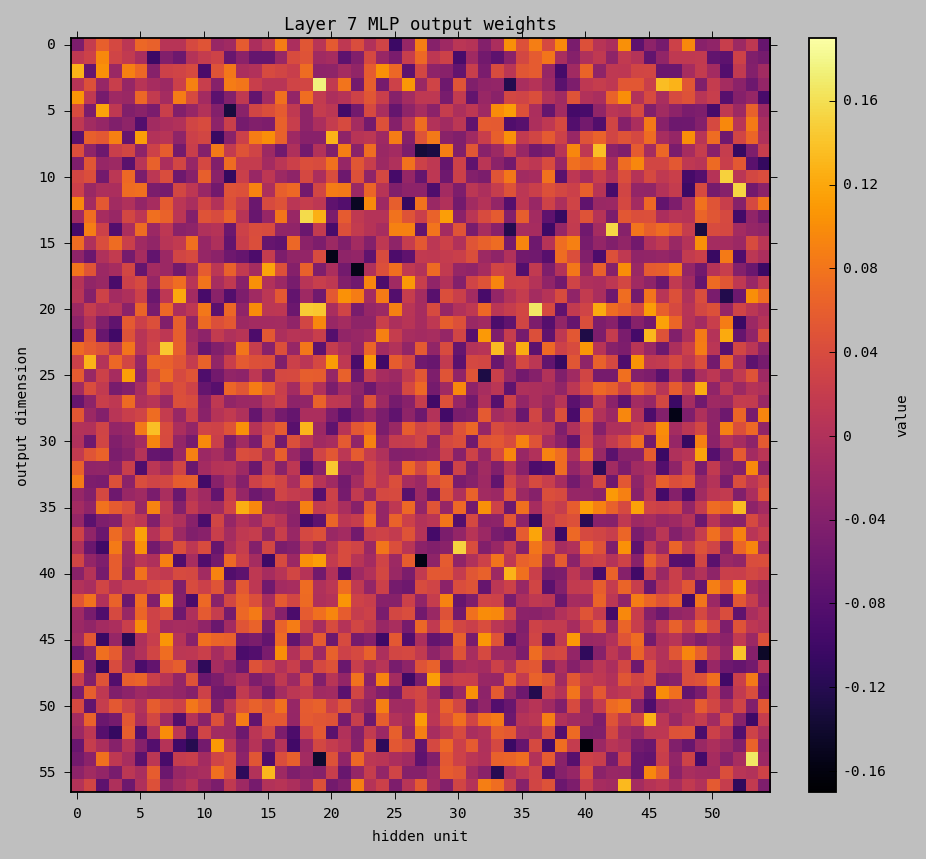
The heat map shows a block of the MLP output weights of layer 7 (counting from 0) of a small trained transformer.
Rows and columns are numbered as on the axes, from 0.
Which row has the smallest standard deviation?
44
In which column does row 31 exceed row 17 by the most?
22
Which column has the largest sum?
43
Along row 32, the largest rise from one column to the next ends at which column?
20
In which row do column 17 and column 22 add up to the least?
17
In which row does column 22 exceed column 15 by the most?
54
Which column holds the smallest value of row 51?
53
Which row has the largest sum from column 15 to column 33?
13
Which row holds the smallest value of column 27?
39
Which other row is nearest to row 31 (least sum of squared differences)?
11
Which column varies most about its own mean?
52
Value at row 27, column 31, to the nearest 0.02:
-0.06
